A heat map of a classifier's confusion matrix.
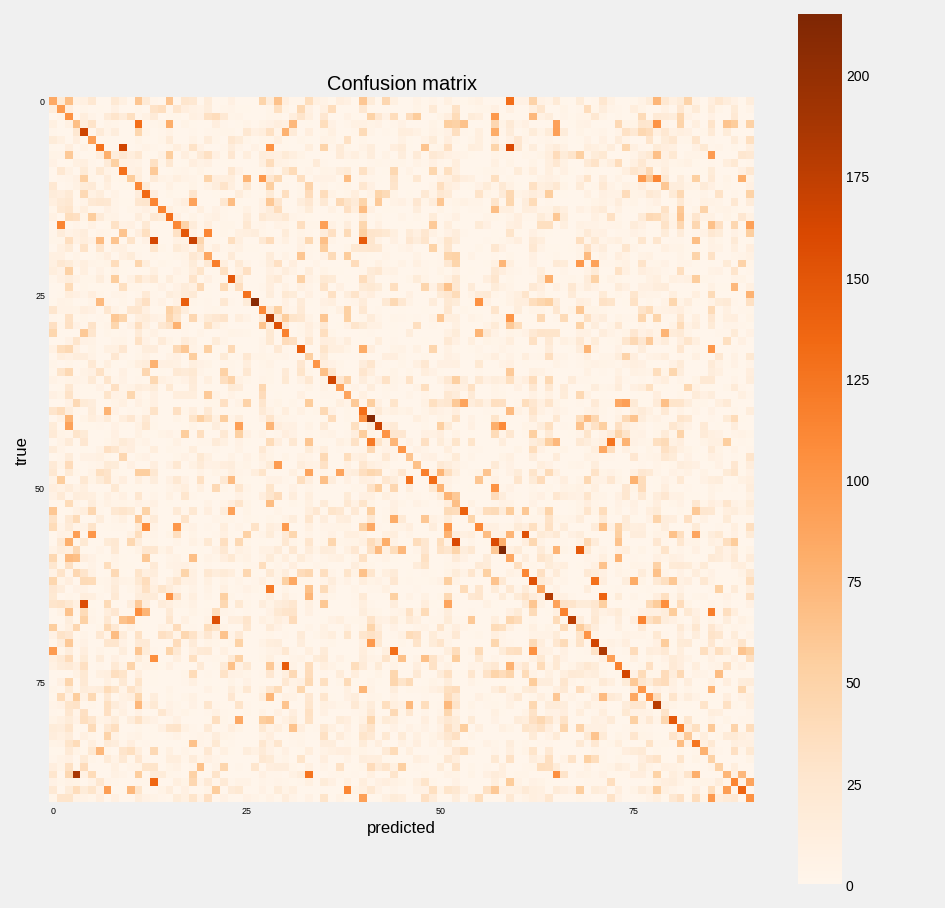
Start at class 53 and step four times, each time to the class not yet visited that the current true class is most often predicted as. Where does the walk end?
44
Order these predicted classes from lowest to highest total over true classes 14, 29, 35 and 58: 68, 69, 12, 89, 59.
89, 69, 12, 59, 68
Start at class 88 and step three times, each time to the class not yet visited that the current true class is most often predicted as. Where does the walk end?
40
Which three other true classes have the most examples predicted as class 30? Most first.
73, 55, 4
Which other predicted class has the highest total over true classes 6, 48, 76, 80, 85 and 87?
33
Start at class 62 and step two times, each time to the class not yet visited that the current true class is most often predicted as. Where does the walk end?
41
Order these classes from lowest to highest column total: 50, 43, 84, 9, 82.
84, 82, 43, 50, 9
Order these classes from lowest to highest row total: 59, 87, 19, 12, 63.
19, 63, 59, 12, 87
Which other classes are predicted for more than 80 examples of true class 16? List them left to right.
1, 35, 90
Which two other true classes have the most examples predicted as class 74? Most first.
39, 44
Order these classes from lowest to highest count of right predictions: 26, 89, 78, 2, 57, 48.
2, 48, 89, 57, 78, 26
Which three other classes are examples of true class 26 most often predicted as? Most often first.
17, 55, 6
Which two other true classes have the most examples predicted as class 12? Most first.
55, 66
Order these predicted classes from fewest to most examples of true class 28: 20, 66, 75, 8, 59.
75, 20, 66, 8, 59
